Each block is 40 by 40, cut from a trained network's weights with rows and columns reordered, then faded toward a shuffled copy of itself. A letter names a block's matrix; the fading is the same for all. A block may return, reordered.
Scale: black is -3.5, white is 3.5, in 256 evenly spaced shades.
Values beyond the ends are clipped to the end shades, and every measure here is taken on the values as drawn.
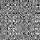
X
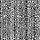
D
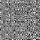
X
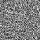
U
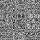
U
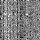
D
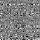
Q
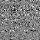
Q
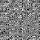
X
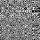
X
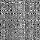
D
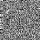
U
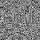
U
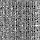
D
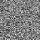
U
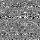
Q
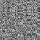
U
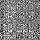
D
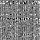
D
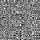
X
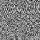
U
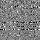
Q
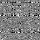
Q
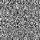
U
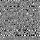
Q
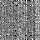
D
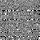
Q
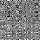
X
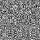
U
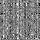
D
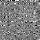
Q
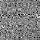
Q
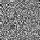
U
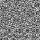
U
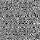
Q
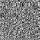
U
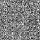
U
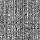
D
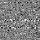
Q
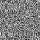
U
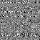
Q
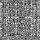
D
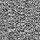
U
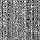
D
